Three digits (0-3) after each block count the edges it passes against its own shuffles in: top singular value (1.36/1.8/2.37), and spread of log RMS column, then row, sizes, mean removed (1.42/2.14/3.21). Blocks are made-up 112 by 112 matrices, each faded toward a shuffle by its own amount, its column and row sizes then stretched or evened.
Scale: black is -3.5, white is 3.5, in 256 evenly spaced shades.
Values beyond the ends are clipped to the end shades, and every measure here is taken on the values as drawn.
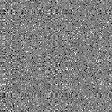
3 1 1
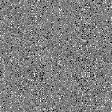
2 2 0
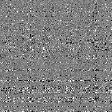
1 2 3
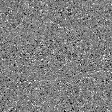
0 0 1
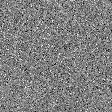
0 0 0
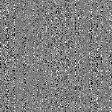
1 3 1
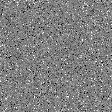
0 1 0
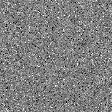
1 1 0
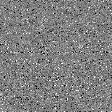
0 0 2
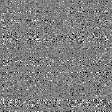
2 2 3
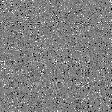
2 1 1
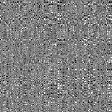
3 2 2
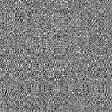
3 1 2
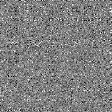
2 1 2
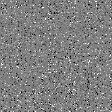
0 2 1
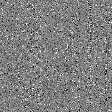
1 1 0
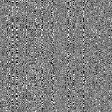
3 3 1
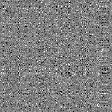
3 2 1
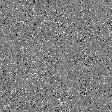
0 1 1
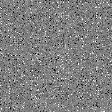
1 2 1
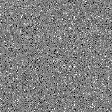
2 1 0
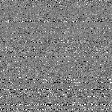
2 0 3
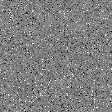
0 1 1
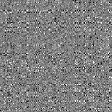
3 2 2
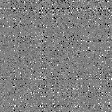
2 2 2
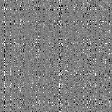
3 3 2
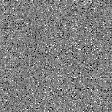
2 1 1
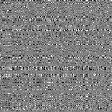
3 0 3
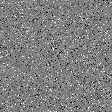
0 0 0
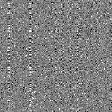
3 2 1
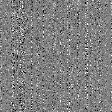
1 3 0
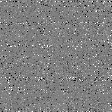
1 1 2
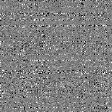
0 2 3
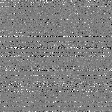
1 0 3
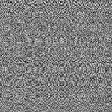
3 0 2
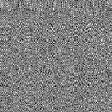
3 1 1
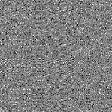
3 0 1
